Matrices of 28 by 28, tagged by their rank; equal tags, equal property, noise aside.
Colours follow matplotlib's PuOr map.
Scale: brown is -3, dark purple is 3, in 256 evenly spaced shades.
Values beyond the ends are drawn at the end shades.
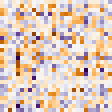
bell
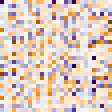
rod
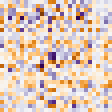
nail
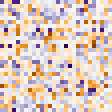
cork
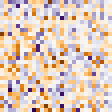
cork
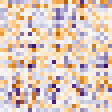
bell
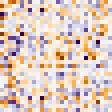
rod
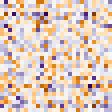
cork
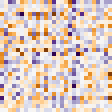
bell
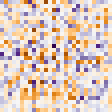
bell
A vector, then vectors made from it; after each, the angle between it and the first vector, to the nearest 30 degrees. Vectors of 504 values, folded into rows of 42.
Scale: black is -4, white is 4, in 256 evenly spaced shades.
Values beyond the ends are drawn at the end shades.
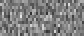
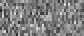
30 degrees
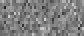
90 degrees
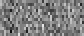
60 degrees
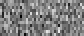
150 degrees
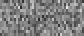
120 degrees
